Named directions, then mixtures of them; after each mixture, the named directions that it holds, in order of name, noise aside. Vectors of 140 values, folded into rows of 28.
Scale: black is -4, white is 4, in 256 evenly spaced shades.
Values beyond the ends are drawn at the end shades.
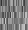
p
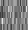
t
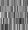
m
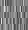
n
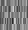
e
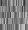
p.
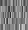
p, t.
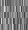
n.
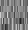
m.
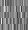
n.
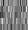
t.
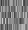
m, p.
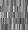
m, p.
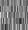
m.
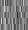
n.
